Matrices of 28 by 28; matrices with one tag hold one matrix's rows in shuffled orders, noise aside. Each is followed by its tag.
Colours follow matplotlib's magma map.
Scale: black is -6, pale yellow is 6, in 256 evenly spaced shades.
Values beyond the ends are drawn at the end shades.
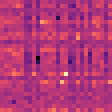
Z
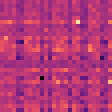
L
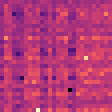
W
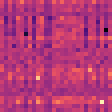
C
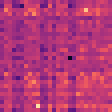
W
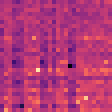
W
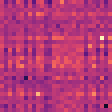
C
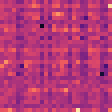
L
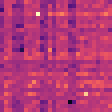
W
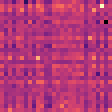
C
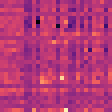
Z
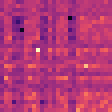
W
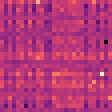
C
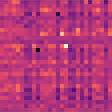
Z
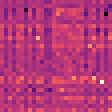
C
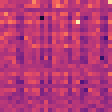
L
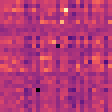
Z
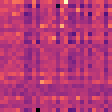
Z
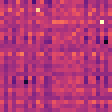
C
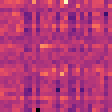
Z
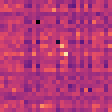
Z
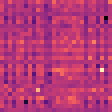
C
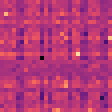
L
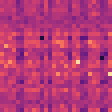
L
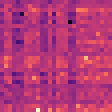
W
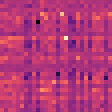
Z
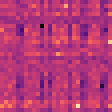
L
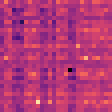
W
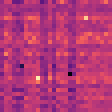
W
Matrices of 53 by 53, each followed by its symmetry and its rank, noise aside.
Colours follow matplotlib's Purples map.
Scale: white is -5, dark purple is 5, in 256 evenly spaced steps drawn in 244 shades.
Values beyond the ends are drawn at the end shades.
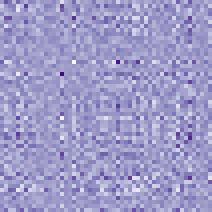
antisymmetric, rank four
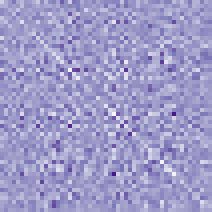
symmetric, rank four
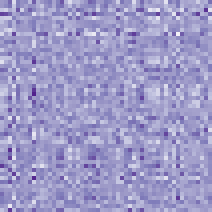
antisymmetric, rank four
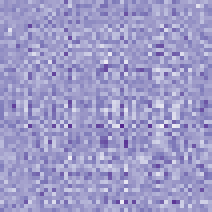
no symmetry, rank three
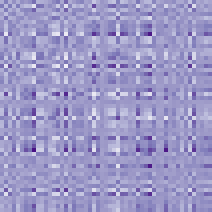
symmetric, rank two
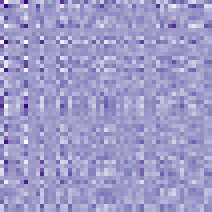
no symmetry, rank two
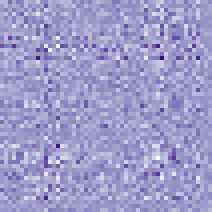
no symmetry, rank four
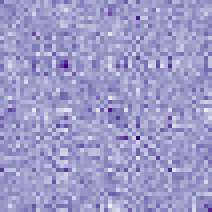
symmetric, rank four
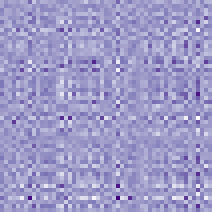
antisymmetric, rank two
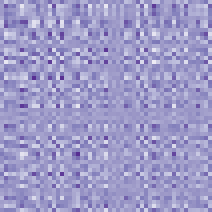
no symmetry, rank two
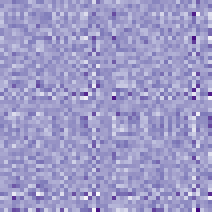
antisymmetric, rank two
